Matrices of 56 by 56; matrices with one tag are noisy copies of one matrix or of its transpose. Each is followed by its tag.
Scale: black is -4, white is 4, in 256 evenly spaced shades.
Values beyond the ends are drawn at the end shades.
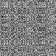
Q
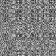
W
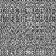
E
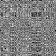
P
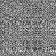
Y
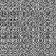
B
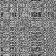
P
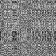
P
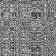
P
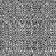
Y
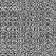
B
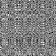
Q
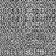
E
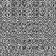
B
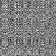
Q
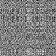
E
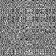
E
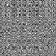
B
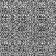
Q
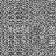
E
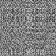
E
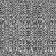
Y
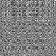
B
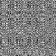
Q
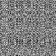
Q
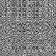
B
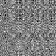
W
